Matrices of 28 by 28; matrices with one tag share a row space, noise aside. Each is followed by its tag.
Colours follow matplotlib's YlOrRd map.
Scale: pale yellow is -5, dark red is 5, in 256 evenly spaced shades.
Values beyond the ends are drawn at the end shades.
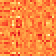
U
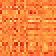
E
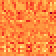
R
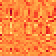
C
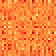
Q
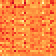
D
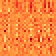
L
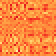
E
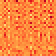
L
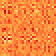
Q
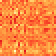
E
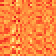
U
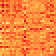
D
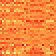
D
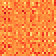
Q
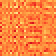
E
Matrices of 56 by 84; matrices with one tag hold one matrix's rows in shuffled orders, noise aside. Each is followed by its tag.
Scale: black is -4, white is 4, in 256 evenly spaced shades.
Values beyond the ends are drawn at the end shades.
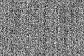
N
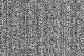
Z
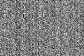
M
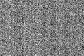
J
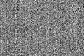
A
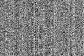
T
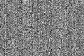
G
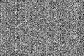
A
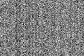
M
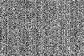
Z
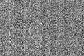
J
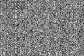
A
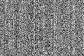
T
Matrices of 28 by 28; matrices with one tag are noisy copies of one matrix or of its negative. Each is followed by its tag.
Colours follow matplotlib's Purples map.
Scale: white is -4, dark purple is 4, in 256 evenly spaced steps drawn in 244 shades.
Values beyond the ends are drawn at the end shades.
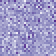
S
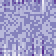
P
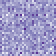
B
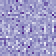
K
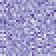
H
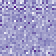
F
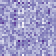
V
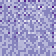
S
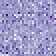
B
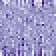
P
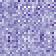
S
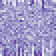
P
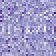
K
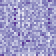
V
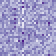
V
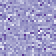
H
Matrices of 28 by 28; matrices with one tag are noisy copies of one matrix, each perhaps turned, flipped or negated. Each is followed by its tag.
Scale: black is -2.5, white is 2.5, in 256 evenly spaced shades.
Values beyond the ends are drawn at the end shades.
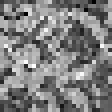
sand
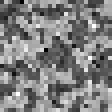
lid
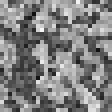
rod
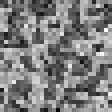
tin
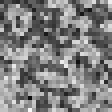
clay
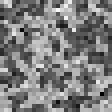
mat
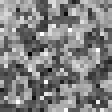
clay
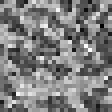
rod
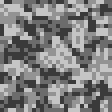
lid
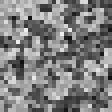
clay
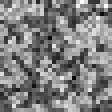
mat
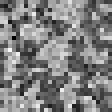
lid
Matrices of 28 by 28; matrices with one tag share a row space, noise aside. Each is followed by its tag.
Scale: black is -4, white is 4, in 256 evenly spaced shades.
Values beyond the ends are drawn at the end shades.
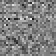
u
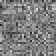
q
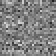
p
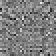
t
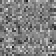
p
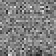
t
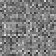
q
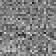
q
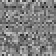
u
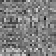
q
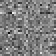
p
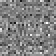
t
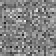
q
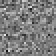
u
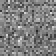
p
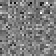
t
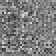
u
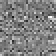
p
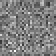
t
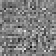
q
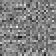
q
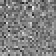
u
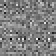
q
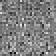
t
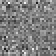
u
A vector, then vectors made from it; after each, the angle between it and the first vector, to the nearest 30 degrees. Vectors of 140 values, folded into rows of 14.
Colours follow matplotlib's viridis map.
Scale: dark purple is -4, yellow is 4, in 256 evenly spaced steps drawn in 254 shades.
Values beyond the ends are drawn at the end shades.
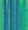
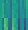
90 degrees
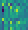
120 degrees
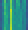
150 degrees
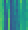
30 degrees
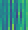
60 degrees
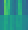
120 degrees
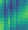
60 degrees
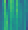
150 degrees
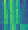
150 degrees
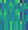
120 degrees
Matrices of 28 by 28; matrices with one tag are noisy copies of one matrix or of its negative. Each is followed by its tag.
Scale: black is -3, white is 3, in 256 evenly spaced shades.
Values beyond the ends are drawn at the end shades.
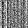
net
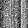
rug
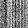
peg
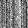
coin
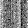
rug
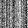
coin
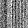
peg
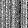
coin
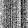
rug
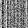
net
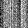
rug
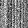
peg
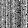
coin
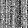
coin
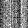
rug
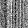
peg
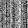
coin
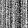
coin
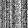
coin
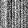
peg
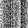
rug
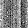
rug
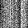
rug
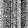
rug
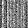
net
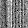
peg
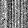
peg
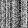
coin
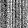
peg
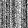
coin
